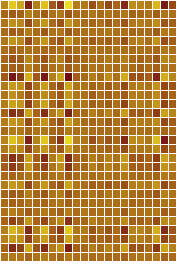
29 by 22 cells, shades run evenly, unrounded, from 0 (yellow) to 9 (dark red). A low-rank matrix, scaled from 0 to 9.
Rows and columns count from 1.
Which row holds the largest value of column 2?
9
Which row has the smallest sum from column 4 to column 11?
16
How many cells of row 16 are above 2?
18
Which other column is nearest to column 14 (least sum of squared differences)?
22
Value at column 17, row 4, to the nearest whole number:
5
